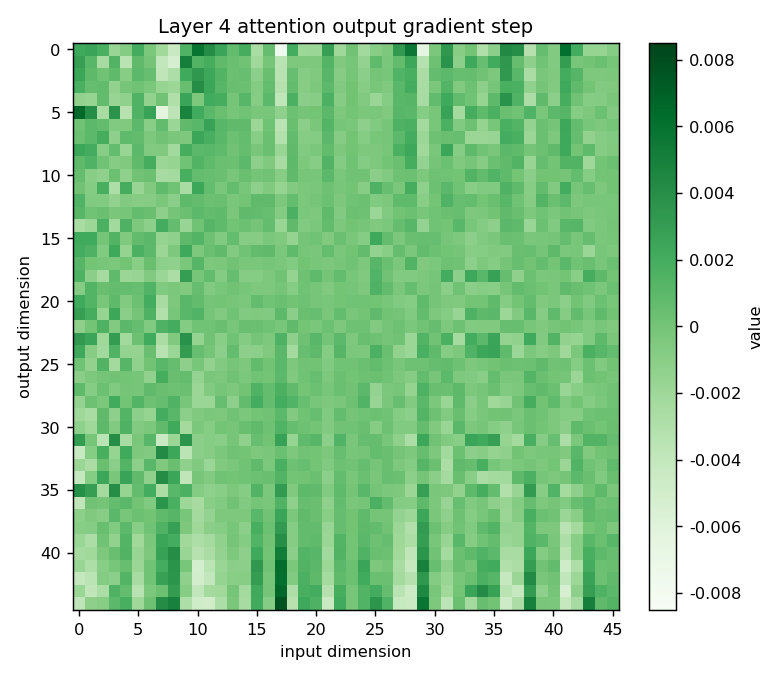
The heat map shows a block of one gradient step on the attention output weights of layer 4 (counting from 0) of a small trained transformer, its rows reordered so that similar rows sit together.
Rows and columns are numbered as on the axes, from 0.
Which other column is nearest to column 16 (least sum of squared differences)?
23
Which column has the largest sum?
17
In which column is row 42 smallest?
10
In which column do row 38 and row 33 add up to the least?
41
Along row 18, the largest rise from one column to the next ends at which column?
9
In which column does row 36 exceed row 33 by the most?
7
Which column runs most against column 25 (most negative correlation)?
18
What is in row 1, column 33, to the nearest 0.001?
0.002
